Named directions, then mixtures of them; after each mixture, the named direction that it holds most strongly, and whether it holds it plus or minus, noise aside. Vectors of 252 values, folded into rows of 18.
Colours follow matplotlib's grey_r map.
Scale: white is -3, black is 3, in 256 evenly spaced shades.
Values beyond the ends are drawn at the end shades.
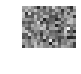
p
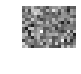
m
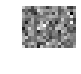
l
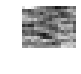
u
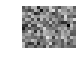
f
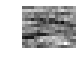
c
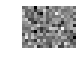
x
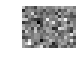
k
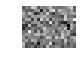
f, plus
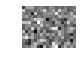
k, minus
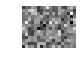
l, minus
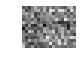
f, plus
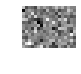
k, plus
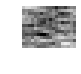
u, plus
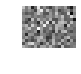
l, plus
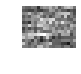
c, minus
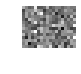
x, minus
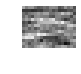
c, minus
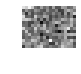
p, plus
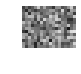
p, minus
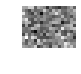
x, plus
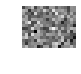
x, plus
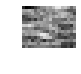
u, minus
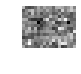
k, plus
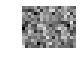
f, plus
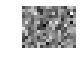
l, minus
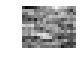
u, minus
